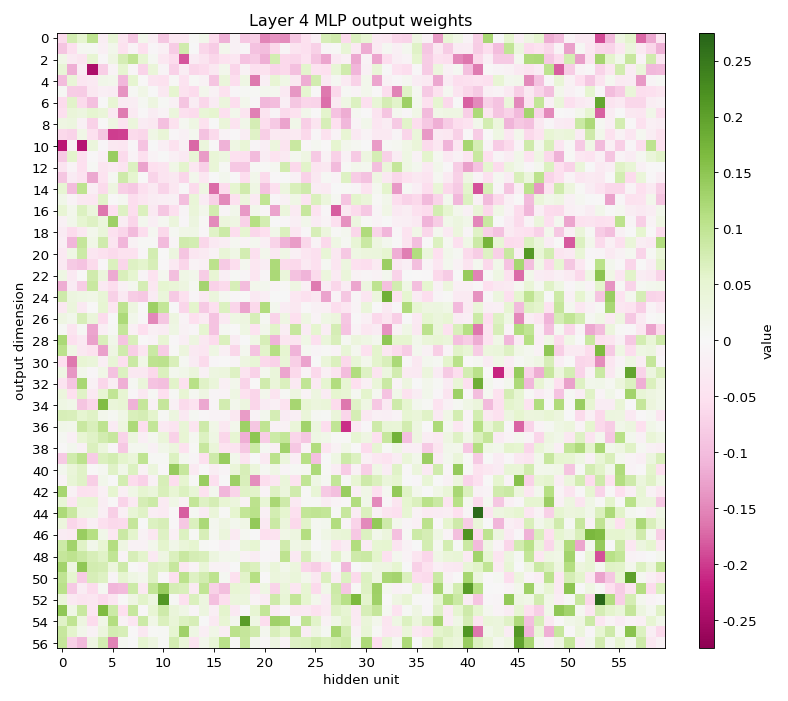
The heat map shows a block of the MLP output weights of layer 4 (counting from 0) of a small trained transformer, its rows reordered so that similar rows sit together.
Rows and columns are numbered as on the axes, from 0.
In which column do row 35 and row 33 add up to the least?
18
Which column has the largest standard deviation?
41
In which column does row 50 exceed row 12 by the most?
40
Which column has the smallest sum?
23
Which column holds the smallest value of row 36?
28
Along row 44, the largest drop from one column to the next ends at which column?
42
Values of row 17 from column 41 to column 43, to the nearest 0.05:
-0.15 0.1 0
